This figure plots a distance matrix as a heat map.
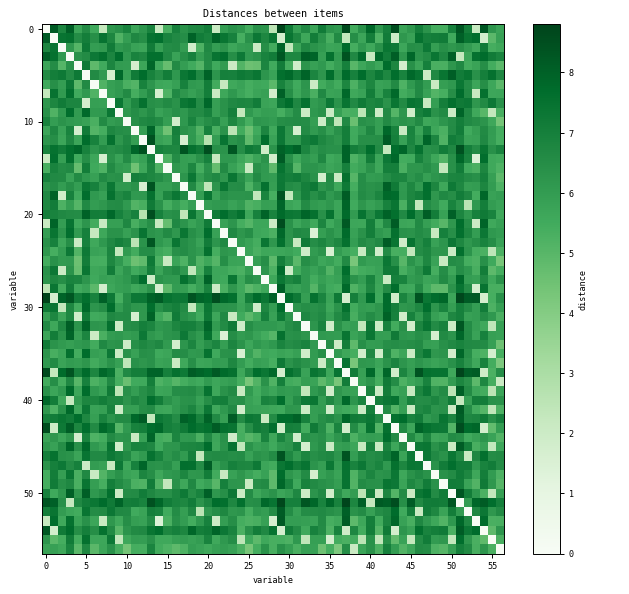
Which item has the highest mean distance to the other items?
51
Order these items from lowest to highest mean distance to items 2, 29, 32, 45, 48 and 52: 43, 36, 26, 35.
35, 26, 43, 36
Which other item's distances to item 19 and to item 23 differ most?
46
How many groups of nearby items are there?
14
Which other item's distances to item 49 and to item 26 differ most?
30
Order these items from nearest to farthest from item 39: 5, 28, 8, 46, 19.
28, 19, 46, 8, 5
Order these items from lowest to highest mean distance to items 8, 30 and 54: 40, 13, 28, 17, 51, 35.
35, 28, 40, 17, 13, 51
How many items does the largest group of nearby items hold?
9
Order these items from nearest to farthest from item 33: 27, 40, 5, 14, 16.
27, 14, 16, 5, 40
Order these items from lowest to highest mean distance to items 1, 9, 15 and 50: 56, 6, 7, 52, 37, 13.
37, 56, 6, 7, 52, 13
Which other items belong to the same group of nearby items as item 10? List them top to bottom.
16, 34, 36
